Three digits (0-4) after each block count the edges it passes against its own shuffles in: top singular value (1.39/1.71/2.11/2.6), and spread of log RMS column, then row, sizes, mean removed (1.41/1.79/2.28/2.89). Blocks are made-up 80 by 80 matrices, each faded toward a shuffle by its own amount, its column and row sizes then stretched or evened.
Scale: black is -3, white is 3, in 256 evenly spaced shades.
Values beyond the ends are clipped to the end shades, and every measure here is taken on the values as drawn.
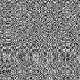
4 1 2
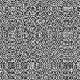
4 0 2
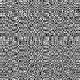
4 0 2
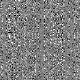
2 4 0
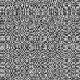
4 0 3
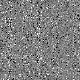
1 3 0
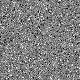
0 0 0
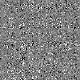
1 3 3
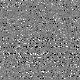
0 0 4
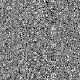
2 2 1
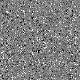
1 3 1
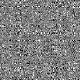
2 3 3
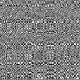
4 0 4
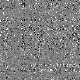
1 3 3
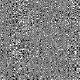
2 4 1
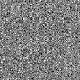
3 0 0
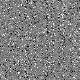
0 3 0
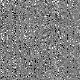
0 4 1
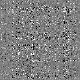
0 4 3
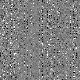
0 4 0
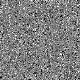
0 2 0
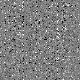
0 3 1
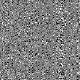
2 4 1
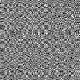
4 0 2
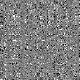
2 4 2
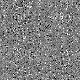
1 2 0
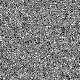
1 0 0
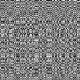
4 0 4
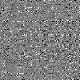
3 2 3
